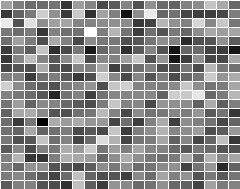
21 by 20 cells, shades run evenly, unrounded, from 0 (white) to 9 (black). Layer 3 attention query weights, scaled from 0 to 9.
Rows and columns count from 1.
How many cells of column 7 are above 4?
13
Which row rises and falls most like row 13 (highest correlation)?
6
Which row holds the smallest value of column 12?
7
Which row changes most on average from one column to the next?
2
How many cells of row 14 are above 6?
6
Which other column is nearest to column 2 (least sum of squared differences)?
12
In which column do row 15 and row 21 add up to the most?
9
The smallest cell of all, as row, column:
4, 8
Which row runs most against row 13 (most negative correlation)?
18
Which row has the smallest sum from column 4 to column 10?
17
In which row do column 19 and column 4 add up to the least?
16
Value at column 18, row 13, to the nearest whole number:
6
